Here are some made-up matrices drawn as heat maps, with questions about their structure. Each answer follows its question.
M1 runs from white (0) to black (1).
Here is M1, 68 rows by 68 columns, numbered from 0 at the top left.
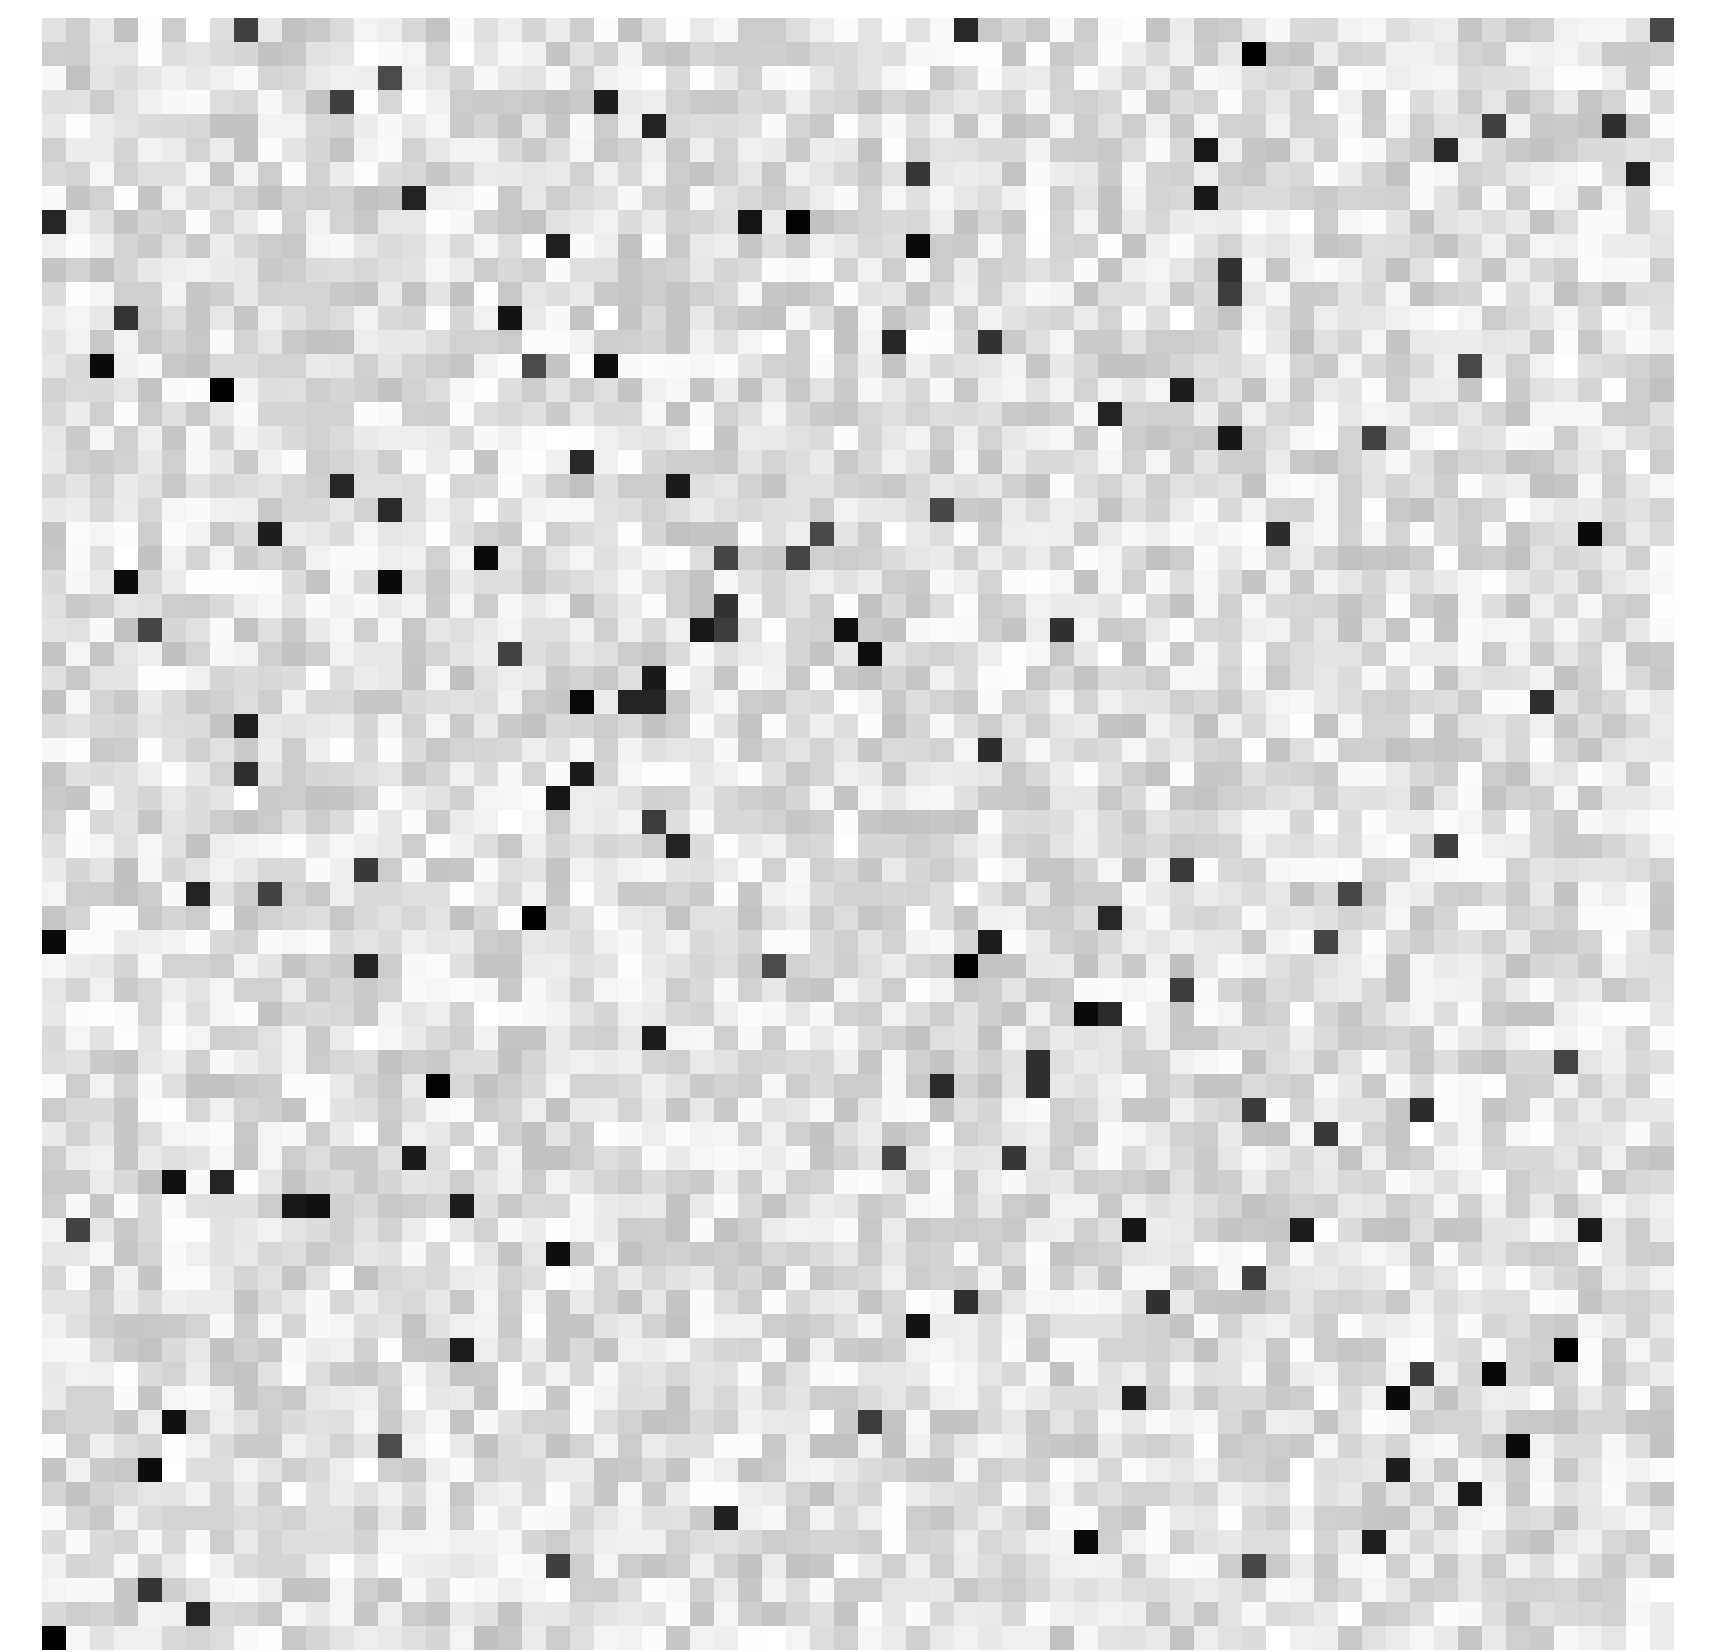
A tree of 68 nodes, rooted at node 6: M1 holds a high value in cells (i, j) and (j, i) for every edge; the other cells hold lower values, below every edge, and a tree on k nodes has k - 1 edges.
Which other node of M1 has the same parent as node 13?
30
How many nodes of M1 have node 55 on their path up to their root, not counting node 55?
4
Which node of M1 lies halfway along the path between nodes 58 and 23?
19
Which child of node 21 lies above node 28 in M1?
64
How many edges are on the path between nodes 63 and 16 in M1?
4
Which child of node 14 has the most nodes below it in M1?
20
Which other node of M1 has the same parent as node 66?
36
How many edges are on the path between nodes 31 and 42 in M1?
4
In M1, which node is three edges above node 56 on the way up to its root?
50
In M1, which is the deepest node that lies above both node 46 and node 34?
38
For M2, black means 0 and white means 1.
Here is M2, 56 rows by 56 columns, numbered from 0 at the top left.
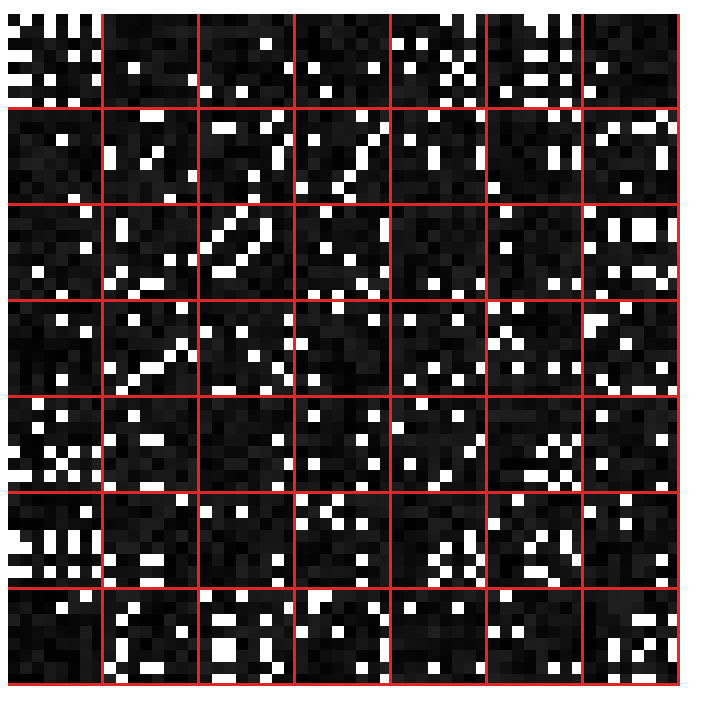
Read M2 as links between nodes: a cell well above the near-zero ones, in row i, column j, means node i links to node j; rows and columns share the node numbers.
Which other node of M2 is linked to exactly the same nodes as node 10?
node 37
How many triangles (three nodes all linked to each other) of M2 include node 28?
3
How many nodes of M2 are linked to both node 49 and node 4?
6
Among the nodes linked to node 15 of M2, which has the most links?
node 5
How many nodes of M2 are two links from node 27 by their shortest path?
7
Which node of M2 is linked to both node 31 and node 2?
node 21
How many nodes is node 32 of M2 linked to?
2
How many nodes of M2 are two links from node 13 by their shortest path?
2
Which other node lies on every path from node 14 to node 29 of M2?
node 42
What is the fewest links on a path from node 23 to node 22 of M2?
4
